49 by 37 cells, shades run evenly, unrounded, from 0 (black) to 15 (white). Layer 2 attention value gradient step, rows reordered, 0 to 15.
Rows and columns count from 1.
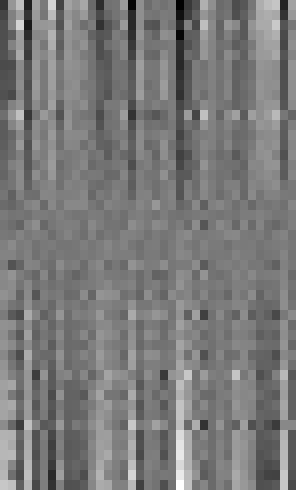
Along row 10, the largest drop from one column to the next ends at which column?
23
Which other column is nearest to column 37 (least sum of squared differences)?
10
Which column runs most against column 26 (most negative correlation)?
25
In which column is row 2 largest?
7
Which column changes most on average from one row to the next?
26
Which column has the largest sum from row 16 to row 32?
13
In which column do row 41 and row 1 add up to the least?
17
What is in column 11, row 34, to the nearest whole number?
8
